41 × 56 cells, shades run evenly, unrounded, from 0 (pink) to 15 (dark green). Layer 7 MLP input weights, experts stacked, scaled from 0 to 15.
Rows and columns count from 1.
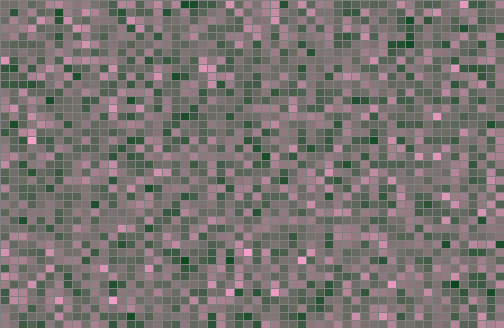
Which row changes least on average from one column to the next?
29
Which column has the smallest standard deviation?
36
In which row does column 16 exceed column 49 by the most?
20
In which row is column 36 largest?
38
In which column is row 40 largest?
15
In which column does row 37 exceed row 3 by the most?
5
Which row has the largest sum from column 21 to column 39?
12
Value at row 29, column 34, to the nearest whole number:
9
